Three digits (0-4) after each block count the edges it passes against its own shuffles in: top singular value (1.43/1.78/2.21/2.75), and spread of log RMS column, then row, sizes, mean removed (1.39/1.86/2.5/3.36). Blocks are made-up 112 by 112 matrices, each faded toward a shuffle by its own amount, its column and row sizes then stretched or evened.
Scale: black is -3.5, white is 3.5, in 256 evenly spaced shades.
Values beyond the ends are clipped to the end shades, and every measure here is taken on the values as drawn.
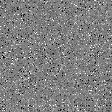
2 1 1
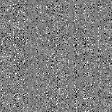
0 4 2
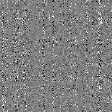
0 4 2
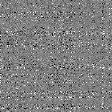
1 3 4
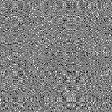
4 0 2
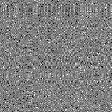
4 0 1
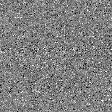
0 0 2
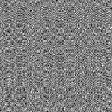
4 1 0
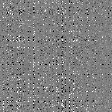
1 4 3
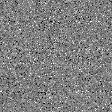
0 1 2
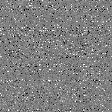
2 0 3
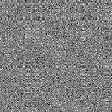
4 0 1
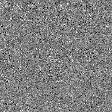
0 1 2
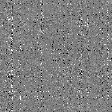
0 3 2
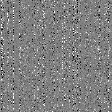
0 4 0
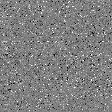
0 0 2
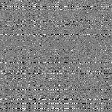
4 2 4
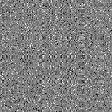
4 1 0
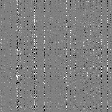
4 4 2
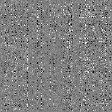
0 4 3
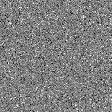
2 0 0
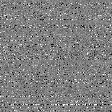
1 0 4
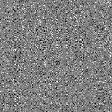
3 2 1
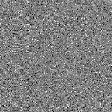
3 1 1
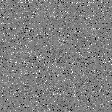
1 0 2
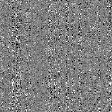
2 4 1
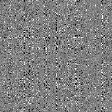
2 4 2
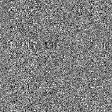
2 2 2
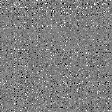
0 3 3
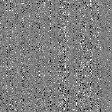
0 4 2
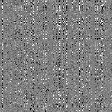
4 4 2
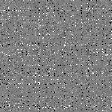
0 3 3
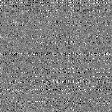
3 2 4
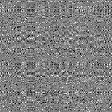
4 0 3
